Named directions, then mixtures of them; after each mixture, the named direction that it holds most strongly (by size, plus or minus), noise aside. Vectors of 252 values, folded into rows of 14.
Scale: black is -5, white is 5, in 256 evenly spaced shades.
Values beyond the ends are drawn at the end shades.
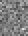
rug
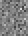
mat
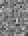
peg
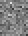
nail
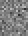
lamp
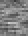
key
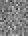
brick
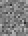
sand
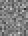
lamp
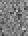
rug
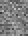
nail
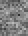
key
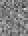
lamp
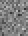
lamp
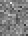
nail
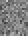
lamp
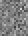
mat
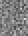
mat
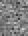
rug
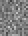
brick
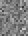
mat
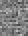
peg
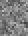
sand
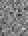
lamp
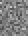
rug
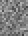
brick
